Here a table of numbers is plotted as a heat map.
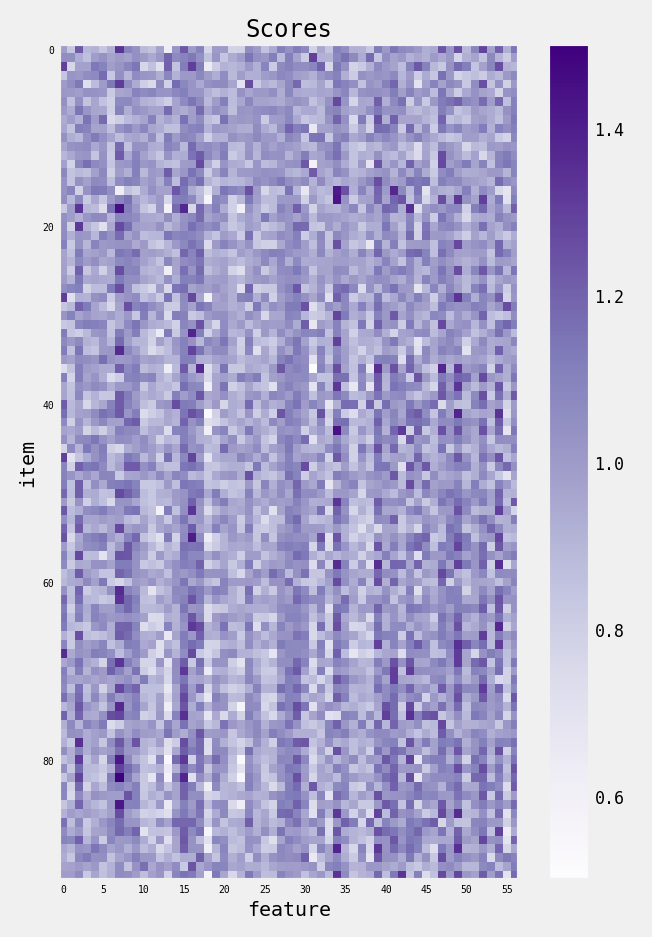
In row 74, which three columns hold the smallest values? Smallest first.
22, 13, 31
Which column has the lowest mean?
18
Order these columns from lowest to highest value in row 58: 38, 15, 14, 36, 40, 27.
38, 36, 40, 27, 14, 15
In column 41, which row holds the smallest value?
32
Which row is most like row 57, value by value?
20
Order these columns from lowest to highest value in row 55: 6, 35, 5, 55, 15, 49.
55, 35, 6, 15, 5, 49
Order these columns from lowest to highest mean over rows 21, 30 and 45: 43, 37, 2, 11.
11, 2, 37, 43
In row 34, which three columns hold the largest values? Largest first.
7, 16, 54
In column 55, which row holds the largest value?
29
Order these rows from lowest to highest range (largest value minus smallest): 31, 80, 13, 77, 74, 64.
77, 64, 31, 13, 74, 80
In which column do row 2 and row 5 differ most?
54
